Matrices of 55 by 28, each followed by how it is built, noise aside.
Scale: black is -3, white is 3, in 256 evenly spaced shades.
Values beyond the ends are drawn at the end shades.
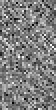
Toeplitz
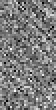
Toeplitz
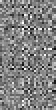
low rank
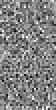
repeating columns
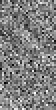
Toeplitz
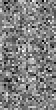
blocks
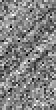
Hankel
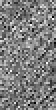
Hankel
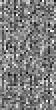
blocks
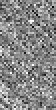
Toeplitz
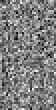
blocks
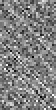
Toeplitz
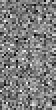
blocks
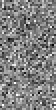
noise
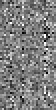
uneven columns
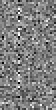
uneven columns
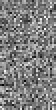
blocks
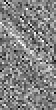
Toeplitz
